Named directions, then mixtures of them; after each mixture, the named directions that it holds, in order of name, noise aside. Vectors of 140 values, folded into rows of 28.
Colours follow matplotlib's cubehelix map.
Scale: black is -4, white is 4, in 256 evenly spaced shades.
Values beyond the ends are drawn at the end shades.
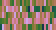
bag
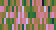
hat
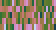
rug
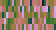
bag, hat, rug.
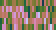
bag, hat, rug.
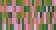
bag, rug.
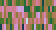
bag, hat, rug.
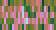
bag, hat.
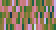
rug.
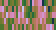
hat.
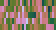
hat.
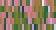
hat, rug.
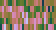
bag, hat, rug.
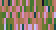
hat, rug.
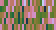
hat.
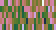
bag, hat, rug.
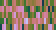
bag, hat, rug.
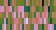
bag, hat, rug.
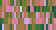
bag.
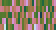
rug.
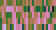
bag, rug.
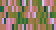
hat.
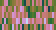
bag, hat.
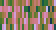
bag, hat, rug.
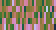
rug.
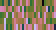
hat, rug.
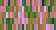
hat.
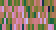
bag, hat, rug.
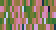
hat, rug.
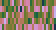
bag, hat, rug.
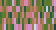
rug.
